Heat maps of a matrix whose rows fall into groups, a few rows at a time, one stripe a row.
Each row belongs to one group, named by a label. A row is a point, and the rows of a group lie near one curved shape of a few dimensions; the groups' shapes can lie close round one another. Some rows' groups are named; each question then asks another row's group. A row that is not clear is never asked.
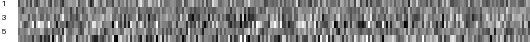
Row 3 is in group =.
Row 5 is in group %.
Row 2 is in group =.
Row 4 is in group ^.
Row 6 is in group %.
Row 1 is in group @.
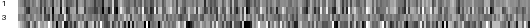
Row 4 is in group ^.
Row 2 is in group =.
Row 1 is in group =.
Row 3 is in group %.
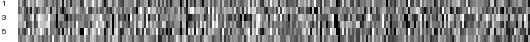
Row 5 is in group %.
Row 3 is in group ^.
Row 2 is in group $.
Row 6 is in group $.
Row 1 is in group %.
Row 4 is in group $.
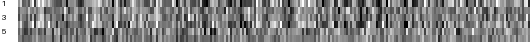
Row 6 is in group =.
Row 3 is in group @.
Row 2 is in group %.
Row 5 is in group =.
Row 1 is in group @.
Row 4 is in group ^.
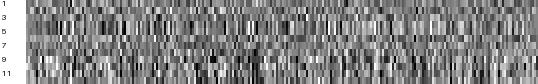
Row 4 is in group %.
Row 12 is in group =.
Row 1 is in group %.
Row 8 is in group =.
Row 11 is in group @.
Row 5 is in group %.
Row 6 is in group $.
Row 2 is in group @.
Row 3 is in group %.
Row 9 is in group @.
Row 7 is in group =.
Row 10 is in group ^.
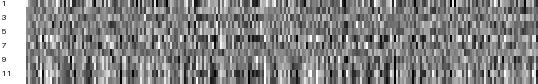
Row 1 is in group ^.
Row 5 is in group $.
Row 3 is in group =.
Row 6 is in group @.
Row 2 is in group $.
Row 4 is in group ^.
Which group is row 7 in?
@
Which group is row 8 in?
=
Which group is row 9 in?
%
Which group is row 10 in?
@
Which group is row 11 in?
@
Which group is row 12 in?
@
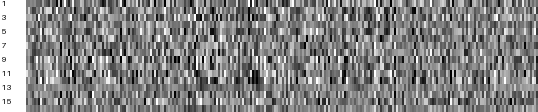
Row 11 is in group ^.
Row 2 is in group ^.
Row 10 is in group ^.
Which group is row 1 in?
%
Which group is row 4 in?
@
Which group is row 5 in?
@
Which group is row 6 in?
@
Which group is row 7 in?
^
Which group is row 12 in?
@
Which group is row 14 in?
%
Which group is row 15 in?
$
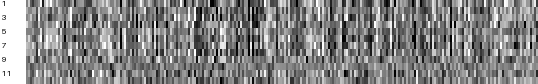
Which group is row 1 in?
@
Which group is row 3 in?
=
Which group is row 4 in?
^
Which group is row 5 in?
$
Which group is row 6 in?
^
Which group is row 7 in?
$
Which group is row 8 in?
=
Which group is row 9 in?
@
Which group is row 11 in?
%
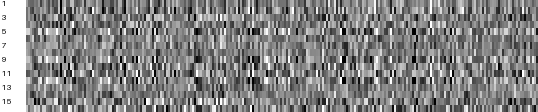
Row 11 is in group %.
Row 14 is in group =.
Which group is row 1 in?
%
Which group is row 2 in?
%
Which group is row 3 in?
$
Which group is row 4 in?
%
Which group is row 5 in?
^
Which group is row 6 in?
@
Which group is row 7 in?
$
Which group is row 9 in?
^
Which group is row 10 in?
=
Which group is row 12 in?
^
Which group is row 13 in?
=
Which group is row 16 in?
$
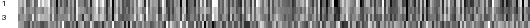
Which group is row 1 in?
$
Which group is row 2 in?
$
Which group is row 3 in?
$
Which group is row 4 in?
=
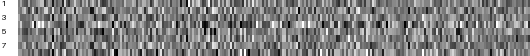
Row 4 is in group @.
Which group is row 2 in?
@
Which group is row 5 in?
=
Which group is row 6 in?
^
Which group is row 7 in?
@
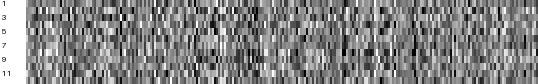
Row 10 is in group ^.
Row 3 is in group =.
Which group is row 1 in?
^
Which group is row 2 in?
@
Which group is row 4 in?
@
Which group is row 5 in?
@
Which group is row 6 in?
^
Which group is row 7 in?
$
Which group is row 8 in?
^
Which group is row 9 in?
=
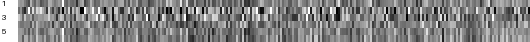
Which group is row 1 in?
=
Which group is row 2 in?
%
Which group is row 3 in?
$
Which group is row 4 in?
=
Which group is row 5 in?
=
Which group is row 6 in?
=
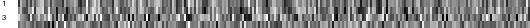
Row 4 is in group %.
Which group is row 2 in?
^
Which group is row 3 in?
^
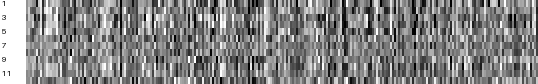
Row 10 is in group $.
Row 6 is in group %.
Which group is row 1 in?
@
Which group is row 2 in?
^
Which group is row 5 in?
^
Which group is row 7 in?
$
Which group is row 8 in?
%
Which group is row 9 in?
=
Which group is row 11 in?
$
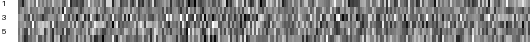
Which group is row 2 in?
%
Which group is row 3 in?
=
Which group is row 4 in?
$
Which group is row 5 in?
^
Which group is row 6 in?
=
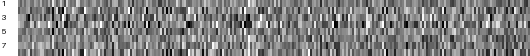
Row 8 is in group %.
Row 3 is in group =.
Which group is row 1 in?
$
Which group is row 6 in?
$
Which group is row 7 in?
$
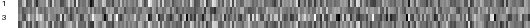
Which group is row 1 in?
@
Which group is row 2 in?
=
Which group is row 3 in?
%
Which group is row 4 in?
@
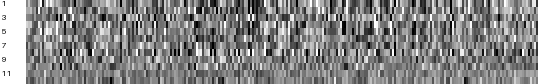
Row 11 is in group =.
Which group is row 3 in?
%
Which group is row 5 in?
^
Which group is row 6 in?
=
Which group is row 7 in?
@
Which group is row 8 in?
%
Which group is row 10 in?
^
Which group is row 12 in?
=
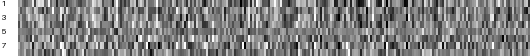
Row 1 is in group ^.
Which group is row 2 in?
$
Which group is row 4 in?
@
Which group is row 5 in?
=
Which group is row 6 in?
$
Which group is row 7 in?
$
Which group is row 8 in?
%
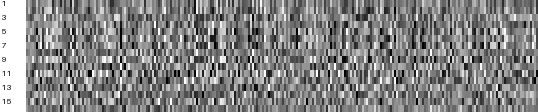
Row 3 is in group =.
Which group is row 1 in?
^
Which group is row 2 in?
^
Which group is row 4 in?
$
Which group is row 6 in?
@
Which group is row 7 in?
@
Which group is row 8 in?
%
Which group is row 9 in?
$
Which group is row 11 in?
%
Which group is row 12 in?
$
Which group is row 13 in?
=
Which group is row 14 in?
=
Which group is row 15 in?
@
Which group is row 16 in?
%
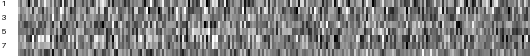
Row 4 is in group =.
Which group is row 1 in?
@
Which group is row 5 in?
$
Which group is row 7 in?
$
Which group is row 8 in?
%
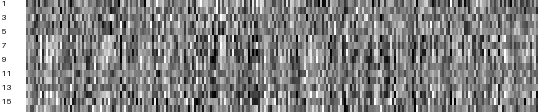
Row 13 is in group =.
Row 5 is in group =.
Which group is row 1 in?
$
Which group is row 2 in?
^
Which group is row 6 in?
@
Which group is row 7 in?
$
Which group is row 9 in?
@
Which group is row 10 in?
@
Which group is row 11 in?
%
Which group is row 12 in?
@
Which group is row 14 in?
@
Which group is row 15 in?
^
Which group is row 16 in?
%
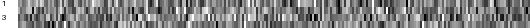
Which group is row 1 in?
%
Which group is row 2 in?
$
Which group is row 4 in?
%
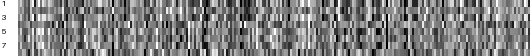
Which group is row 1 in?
@
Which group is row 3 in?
@
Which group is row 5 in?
^
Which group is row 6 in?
%
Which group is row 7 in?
@
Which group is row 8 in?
@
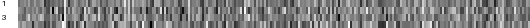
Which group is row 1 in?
%
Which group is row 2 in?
%
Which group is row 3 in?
%
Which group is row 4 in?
%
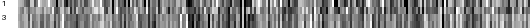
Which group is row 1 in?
^
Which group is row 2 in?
$
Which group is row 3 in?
=
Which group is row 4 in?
=
